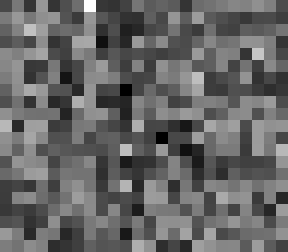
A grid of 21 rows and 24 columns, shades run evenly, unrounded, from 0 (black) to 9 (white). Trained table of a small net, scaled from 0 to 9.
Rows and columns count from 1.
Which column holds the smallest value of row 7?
6
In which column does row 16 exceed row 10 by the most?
11
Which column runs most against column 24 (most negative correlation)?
17
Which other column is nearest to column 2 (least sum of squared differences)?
15
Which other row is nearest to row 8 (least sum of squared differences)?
2
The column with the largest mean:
8
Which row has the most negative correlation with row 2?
16
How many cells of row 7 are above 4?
11
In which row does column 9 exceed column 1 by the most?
19
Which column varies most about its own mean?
3
